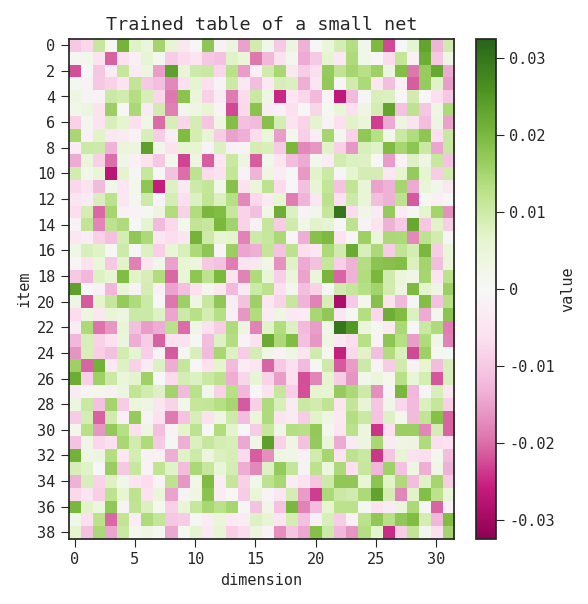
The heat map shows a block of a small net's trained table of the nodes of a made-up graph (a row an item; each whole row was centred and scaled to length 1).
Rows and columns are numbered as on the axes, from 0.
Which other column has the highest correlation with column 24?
21
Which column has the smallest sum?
19
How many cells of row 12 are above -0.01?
26
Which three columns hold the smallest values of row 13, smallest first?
2, 31, 15
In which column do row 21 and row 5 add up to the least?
8
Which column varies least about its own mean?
24
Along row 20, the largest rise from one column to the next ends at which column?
9
